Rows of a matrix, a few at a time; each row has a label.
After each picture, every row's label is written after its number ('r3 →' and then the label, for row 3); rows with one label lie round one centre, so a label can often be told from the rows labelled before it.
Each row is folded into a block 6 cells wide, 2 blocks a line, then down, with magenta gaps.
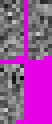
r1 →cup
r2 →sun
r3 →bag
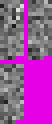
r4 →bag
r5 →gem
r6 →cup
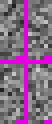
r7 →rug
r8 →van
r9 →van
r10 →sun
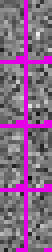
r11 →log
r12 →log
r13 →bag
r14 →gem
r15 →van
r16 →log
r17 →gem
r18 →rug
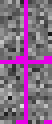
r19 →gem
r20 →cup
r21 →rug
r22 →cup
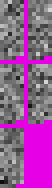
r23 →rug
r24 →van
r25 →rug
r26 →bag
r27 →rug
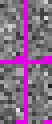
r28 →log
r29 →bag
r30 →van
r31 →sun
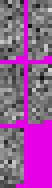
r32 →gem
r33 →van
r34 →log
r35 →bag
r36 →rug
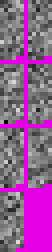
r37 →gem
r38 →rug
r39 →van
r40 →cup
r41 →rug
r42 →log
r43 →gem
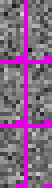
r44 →rug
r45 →log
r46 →sun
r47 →rug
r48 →van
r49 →sun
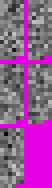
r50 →rug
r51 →van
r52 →log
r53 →sun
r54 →cup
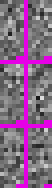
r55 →rug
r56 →bag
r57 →bag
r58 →rug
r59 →sun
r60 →gem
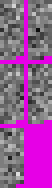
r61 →bag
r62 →van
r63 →sun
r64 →cup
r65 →van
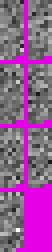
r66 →log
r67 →rug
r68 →bag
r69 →van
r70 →sun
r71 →cup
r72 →gem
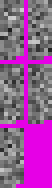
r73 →van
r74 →gem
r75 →log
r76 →cup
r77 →gem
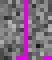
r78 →gem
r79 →cup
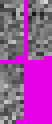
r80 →bag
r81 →bag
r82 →log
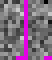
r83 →sun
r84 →sun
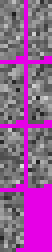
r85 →bag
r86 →rug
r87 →log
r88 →rug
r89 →sun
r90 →rug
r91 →log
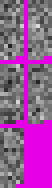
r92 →cup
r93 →log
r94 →gem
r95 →cup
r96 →sun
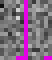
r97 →bag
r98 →sun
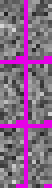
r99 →log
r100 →rug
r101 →log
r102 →log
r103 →cup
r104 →rug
